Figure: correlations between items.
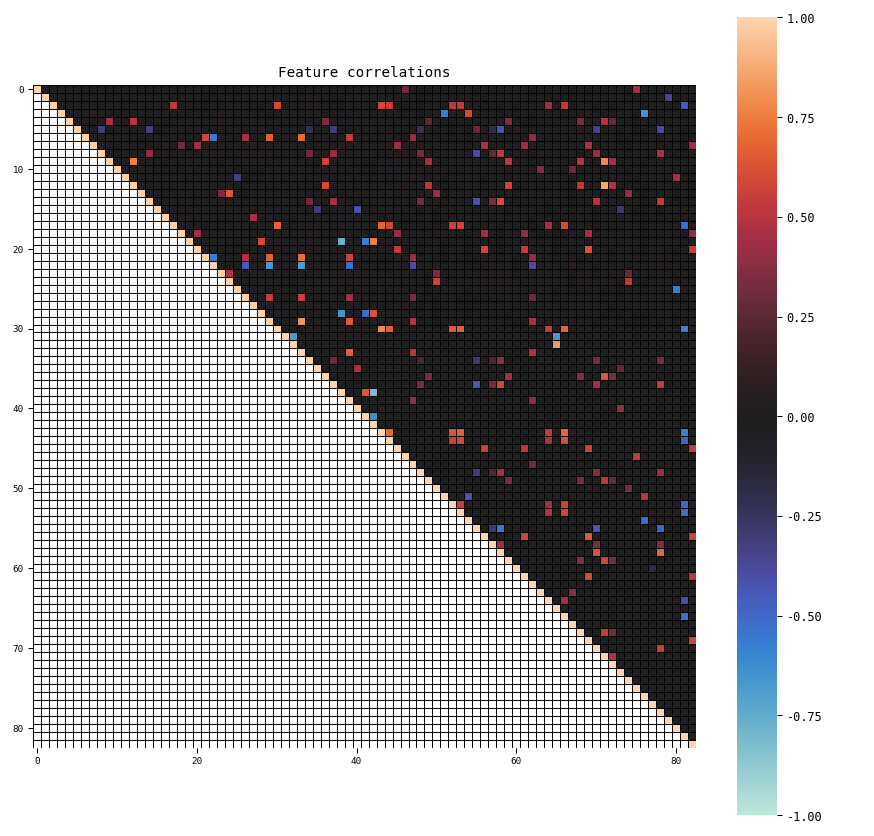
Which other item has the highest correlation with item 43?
30
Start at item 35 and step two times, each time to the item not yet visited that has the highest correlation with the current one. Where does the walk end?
73
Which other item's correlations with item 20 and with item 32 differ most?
65
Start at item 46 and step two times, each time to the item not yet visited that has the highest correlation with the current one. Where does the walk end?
0
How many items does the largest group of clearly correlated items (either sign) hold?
11
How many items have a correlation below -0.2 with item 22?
8
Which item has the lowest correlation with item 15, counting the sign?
40
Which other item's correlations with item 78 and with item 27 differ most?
58
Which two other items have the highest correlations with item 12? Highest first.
71, 9
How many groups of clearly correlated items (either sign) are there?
16
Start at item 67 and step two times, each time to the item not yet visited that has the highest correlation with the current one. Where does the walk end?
10
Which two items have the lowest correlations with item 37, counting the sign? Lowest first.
55, 5
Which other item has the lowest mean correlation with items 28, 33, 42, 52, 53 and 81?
38
